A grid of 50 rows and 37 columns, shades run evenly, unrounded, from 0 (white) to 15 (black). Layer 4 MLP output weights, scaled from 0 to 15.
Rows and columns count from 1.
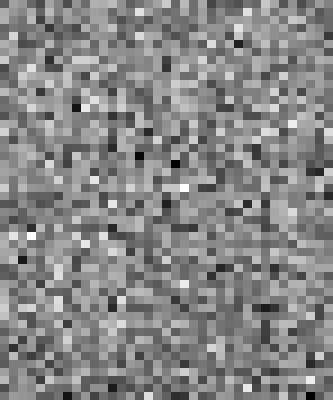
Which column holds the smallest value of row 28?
9
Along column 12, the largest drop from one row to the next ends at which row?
30
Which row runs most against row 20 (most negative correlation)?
33
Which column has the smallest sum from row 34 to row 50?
7
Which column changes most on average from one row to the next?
13
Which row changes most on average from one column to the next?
26
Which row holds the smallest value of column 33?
16
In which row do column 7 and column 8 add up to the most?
50
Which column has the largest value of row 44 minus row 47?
21
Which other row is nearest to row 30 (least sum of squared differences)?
3
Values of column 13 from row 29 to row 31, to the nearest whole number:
13 10 5
